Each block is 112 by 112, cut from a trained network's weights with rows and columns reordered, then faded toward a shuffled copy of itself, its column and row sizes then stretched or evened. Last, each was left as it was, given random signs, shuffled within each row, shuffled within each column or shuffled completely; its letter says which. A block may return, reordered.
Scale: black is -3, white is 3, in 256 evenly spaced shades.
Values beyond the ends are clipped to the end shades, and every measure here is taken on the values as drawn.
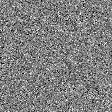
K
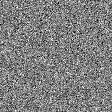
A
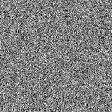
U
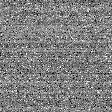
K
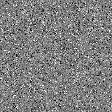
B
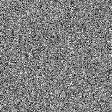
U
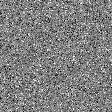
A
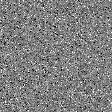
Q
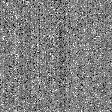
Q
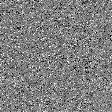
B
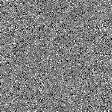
B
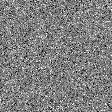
A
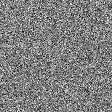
A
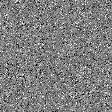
B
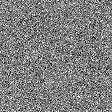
B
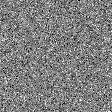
A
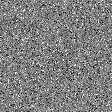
A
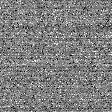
K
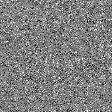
B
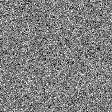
Q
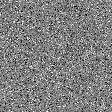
A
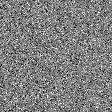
A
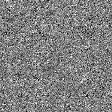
B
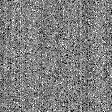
Q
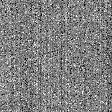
Q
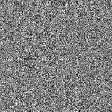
U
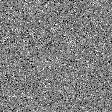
K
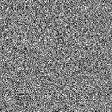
U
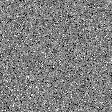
A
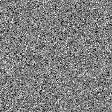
Q
